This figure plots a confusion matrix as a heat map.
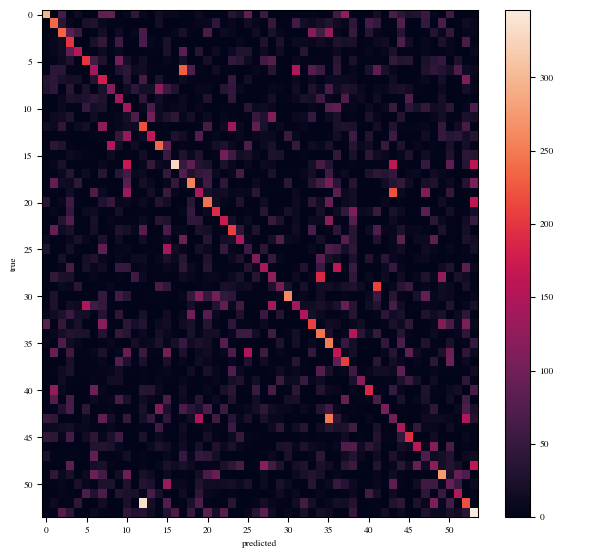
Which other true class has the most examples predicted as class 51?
49
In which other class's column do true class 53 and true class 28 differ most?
34
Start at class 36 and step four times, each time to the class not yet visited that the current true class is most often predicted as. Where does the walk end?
35
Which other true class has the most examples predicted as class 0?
33
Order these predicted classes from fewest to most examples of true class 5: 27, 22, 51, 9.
22, 51, 27, 9
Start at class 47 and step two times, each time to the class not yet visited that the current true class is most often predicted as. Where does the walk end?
17
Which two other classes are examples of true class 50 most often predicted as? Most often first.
15, 43
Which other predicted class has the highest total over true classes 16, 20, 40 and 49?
53
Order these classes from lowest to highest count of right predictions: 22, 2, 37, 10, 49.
10, 22, 37, 2, 49
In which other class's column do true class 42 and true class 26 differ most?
14
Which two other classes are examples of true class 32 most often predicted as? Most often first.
18, 20
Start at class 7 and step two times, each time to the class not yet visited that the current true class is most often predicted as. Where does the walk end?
12
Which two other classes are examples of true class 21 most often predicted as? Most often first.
38, 47
